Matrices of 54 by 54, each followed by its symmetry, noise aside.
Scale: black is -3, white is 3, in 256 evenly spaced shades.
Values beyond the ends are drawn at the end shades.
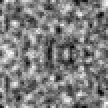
mirrored top to bottom.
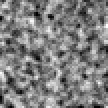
no symmetry.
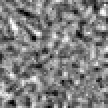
antisymmetric.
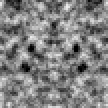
mirrored left to right.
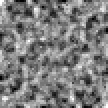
same after a half turn.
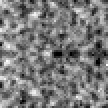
mirrored top to bottom.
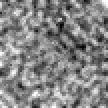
symmetric across the other diagonal.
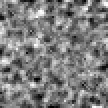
no symmetry.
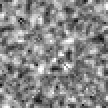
symmetric.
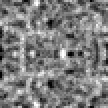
mirrored top to bottom.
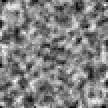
same after a half turn.
